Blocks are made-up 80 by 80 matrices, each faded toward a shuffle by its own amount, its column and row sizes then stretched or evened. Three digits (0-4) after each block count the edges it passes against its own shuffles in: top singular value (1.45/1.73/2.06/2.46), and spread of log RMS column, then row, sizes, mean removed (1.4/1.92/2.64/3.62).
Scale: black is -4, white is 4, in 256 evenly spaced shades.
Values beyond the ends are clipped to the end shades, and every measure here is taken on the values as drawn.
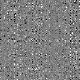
2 3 1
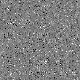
2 1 0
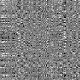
4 2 2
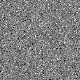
0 1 0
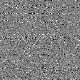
1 0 2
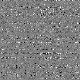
0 1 3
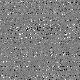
0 0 3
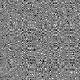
4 2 0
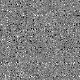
0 2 2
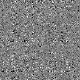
1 2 2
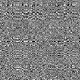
4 1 3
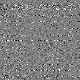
2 1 3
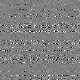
2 1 4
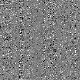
1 3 0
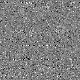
0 1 2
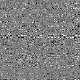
3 1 3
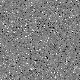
0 0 0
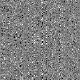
1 3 0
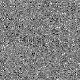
2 0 2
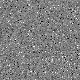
0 0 0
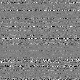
1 0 4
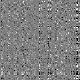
4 3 1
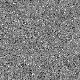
1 0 1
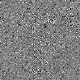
2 2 2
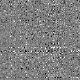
2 3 2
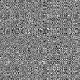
4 1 2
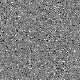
0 1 1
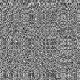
4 1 1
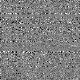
1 1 3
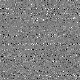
0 1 3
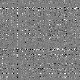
2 2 3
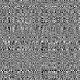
4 2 3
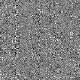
2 2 2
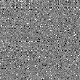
3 1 2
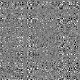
3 3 3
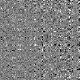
3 3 2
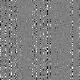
3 4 1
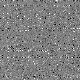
2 1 2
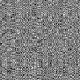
4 1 1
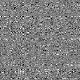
3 1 3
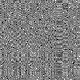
4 0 0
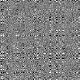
4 3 3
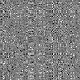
4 2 1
